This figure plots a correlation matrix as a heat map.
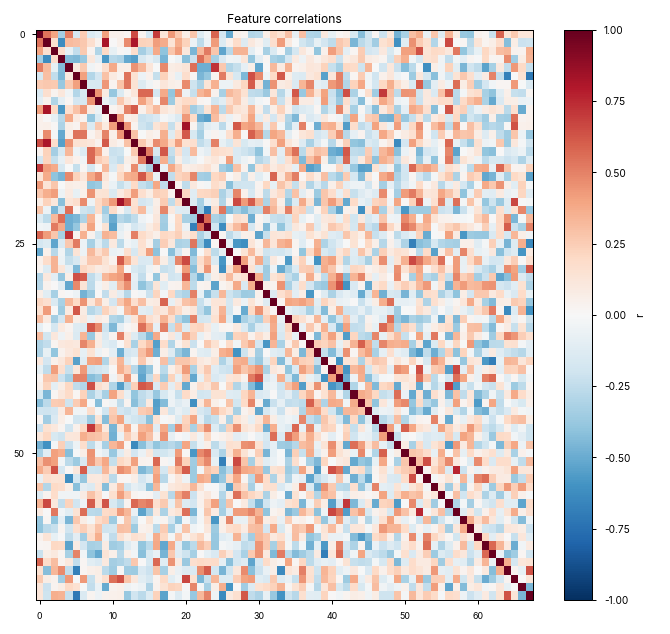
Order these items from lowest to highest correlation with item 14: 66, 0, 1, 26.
66, 0, 26, 1
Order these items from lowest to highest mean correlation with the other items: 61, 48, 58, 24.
61, 58, 24, 48
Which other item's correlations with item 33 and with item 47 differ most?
7
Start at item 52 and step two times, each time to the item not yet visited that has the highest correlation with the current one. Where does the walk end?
40
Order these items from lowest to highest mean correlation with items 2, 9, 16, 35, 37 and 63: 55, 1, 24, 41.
55, 41, 24, 1
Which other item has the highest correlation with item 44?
37
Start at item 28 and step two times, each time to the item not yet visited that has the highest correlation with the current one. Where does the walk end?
64
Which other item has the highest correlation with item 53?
51
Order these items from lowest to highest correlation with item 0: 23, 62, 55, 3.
3, 62, 55, 23
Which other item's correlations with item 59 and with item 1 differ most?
13
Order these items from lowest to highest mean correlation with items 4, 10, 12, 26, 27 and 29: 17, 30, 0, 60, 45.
60, 0, 45, 30, 17
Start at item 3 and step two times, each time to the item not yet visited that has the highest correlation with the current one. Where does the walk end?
23
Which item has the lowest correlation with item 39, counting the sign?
62
